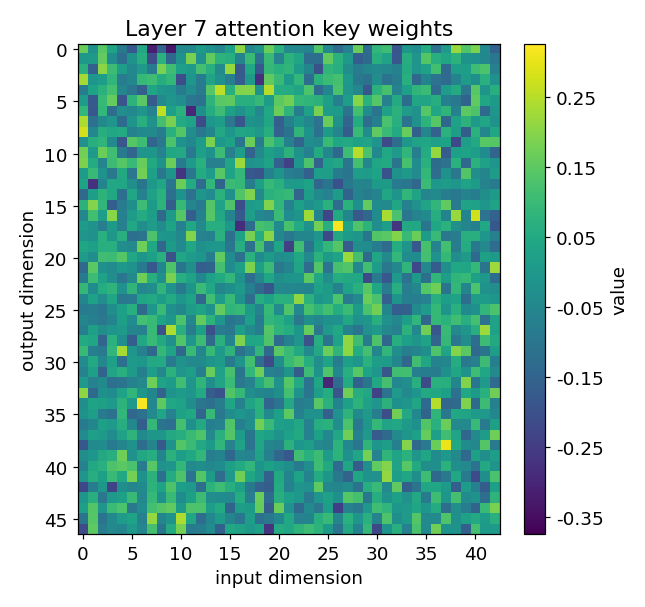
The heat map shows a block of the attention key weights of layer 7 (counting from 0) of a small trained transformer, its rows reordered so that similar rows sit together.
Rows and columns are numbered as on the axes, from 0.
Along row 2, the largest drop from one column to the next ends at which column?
16
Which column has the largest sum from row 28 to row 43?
27
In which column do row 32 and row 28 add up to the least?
25
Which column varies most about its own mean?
19
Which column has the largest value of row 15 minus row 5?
1
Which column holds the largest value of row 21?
42
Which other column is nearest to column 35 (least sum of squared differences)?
2
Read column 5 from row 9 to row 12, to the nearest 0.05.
0.15 -0.15 0.1 -0.1
